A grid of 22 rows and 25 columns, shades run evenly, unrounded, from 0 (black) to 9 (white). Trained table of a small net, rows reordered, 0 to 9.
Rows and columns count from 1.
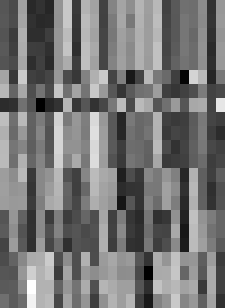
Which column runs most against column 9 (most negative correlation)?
25
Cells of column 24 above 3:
7
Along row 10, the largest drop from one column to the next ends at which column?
19
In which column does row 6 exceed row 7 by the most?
22
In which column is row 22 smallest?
17
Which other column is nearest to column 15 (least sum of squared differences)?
21
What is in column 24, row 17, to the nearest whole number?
4
